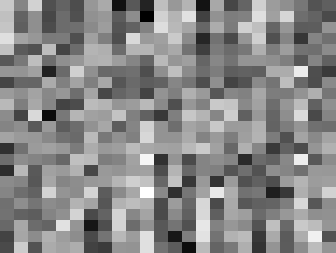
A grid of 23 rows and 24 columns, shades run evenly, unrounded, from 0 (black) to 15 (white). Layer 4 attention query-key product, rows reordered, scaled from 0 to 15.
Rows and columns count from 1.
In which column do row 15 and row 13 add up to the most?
11
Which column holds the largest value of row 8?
21
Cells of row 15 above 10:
4
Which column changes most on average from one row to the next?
22
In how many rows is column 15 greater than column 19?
12
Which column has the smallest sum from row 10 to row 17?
20
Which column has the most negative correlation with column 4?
3
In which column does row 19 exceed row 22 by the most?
13
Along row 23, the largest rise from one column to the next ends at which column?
15
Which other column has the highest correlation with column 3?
14
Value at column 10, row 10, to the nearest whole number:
9
